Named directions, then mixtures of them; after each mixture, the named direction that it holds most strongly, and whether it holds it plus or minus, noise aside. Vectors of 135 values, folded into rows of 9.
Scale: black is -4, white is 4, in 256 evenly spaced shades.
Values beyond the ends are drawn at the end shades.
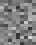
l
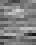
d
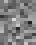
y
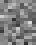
y, minus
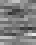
d, minus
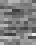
d, minus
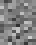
y, minus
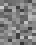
l, plus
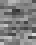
d, minus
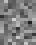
y, plus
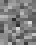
y, minus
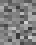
l, plus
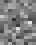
y, minus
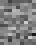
l, plus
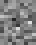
y, minus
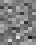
l, minus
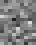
y, minus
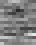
d, minus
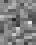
y, minus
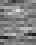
d, plus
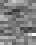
d, minus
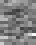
d, minus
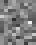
y, minus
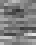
d, minus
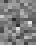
y, minus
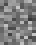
l, minus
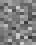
l, minus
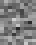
y, plus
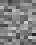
l, plus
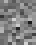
y, plus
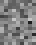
y, plus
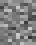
l, minus
